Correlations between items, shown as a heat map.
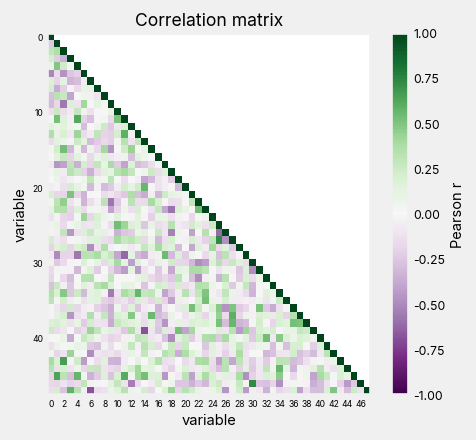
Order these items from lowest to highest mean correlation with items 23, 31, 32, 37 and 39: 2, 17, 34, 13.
17, 13, 2, 34
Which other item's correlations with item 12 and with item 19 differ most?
15
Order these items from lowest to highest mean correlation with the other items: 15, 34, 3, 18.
3, 18, 15, 34
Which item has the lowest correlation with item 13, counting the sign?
31
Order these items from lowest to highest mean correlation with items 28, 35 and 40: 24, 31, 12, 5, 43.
12, 31, 5, 43, 24
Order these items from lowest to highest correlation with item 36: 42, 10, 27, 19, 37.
19, 10, 42, 37, 27
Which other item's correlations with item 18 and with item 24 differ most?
40
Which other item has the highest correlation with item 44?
34
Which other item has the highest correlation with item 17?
29
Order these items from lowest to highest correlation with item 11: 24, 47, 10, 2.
24, 2, 47, 10
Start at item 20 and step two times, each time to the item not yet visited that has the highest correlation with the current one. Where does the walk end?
45
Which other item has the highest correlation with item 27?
25
